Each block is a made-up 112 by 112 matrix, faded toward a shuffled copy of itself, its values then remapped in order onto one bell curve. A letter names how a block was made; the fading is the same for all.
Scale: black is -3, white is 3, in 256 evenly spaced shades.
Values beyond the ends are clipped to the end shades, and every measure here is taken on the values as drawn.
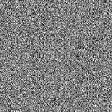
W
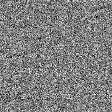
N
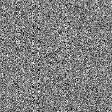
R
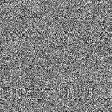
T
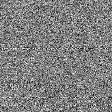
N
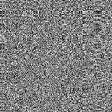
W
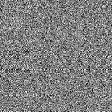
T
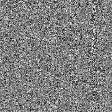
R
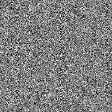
R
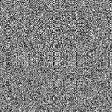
W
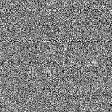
T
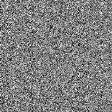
R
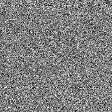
N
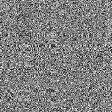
T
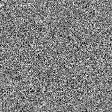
N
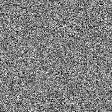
N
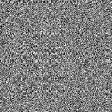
W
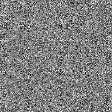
R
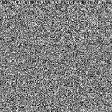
T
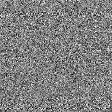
N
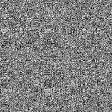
T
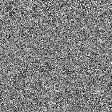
N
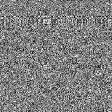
T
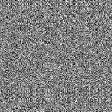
W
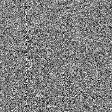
R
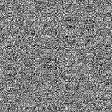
W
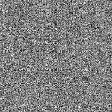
T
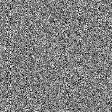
R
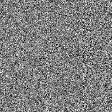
R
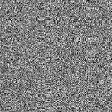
W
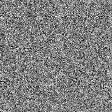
N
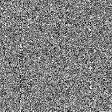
R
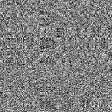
W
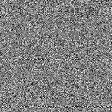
T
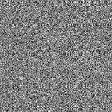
W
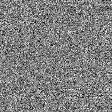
N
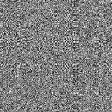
W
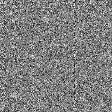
R
